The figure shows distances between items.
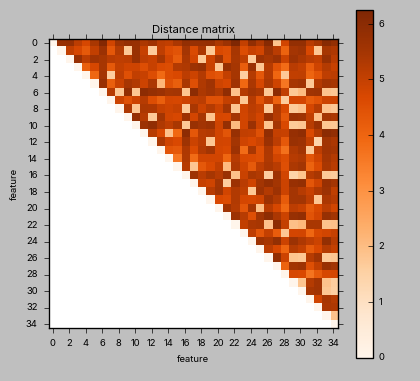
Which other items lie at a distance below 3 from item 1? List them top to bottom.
9, 12, 19, 32
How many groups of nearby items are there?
9
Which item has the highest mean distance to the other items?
0
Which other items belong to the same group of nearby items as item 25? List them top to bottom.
3, 20
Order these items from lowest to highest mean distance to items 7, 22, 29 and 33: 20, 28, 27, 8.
8, 28, 20, 27
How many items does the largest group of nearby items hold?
10
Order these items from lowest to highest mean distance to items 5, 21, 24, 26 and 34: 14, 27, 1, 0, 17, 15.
15, 17, 14, 1, 27, 0
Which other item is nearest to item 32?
12
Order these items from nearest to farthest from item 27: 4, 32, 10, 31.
4, 31, 32, 10
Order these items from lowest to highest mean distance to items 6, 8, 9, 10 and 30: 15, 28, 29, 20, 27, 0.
29, 28, 20, 15, 27, 0
